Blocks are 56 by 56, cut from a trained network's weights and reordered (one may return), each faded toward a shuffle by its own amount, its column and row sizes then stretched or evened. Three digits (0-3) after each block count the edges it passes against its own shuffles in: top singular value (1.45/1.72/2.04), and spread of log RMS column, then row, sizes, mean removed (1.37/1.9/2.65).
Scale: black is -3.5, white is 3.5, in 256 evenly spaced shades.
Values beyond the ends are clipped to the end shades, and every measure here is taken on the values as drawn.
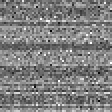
3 0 0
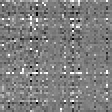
3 3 1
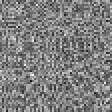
3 0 0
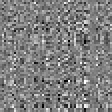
3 3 2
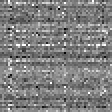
3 2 1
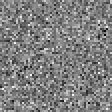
0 0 0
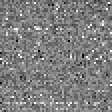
0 0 1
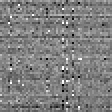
2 2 1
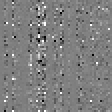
1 3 1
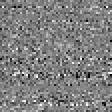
1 0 3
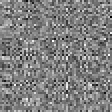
3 2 2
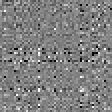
2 2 2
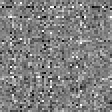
0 2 2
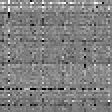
3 2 2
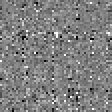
0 2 2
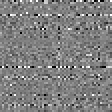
2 0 3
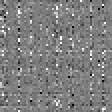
0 3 0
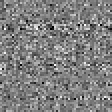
2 0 3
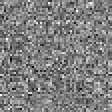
2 0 1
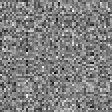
3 1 0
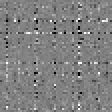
2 2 2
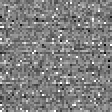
1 1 0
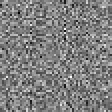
3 1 0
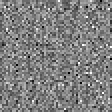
2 0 0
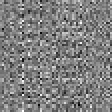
3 3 1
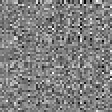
3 3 1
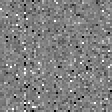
0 1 0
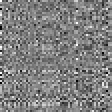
3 2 2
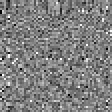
2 1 0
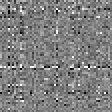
2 2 2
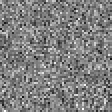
2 1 0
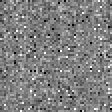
0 1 0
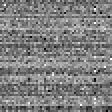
3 0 0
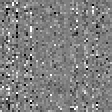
0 3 0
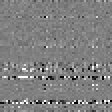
3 0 3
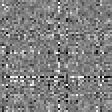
3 2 2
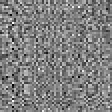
3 2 0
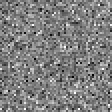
1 0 1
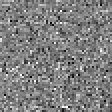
0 0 2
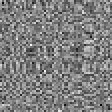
3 0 1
